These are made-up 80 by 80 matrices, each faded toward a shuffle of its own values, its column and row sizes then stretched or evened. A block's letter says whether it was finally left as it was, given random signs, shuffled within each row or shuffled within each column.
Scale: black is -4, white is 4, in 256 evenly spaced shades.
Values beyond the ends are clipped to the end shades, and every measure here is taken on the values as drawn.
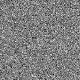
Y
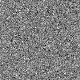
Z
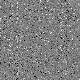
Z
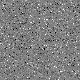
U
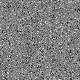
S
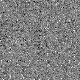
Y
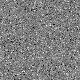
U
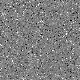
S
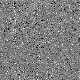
Z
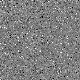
Y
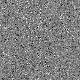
S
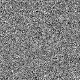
Z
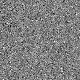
S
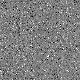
Z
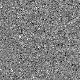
Z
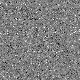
U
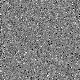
S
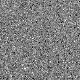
Z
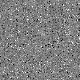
Y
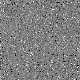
Z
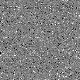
Y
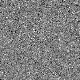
U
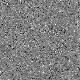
S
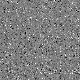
Z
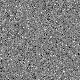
S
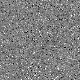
Z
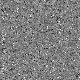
S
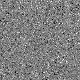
U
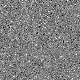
U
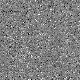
Z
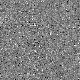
Y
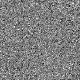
Y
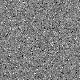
S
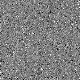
Z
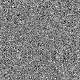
Y
